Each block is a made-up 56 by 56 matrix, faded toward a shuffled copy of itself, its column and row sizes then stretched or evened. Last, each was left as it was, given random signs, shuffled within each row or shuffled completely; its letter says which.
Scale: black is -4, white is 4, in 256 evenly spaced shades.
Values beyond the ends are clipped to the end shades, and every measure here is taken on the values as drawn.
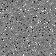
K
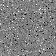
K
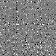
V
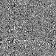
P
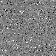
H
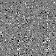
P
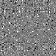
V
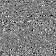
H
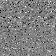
H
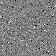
K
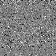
H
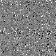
P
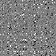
V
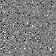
P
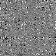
P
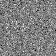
K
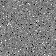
K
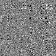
P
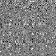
V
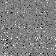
P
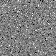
K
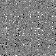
P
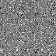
P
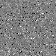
H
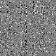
P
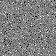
K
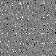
V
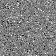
K
